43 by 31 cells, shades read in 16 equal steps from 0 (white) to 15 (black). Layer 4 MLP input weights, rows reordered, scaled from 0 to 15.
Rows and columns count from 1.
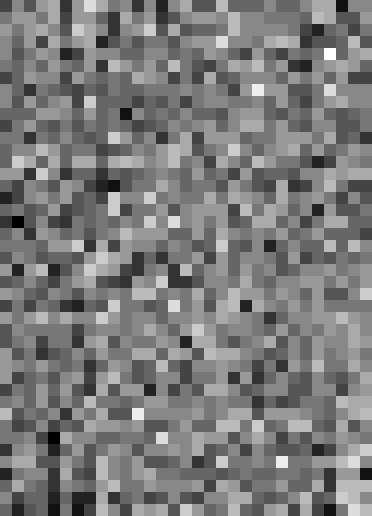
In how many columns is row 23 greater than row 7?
13
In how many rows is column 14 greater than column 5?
13
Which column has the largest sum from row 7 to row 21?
9
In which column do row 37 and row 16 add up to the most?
5
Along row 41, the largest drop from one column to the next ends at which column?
29
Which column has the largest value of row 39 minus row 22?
17
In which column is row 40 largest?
31
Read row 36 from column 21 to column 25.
8 3 9 8 4
